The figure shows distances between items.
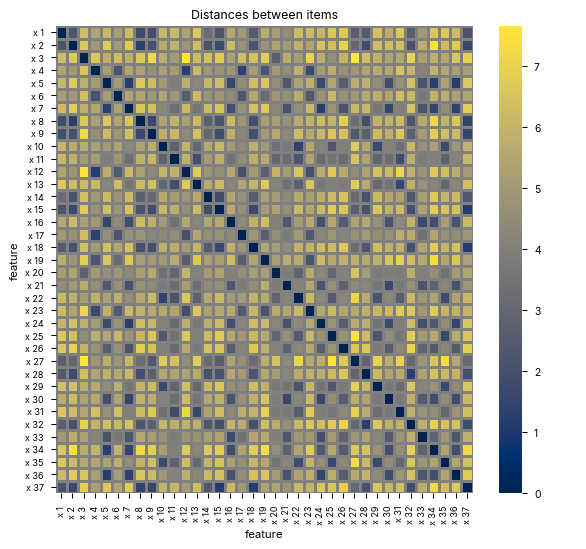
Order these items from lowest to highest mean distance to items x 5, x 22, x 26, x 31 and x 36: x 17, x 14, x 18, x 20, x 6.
x 20, x 17, x 6, x 14, x 18
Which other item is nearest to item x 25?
x 35
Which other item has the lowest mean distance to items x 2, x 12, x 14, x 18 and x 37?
x 15
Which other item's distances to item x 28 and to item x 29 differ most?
x 32
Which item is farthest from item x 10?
x 27
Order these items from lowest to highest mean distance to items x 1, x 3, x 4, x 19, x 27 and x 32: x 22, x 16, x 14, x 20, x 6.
x 14, x 6, x 20, x 16, x 22
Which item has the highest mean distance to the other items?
x 3
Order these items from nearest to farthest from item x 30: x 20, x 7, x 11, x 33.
x 7, x 33, x 11, x 20
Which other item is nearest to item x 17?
x 4
